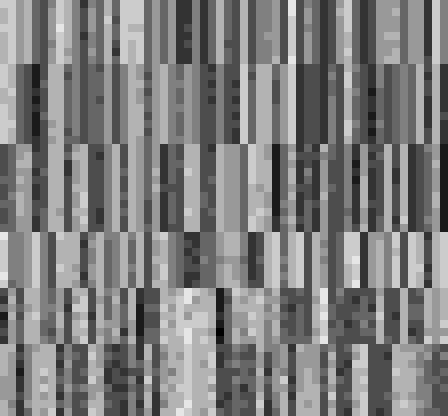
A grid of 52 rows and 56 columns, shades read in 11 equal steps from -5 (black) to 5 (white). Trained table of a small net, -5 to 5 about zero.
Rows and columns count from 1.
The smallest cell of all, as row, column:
42, 28
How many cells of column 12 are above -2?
34
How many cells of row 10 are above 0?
18
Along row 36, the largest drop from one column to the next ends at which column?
46
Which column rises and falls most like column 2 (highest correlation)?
31
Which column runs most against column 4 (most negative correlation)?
36
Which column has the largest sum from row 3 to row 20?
37
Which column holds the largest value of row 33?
45
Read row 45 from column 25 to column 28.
2 2 3 -3
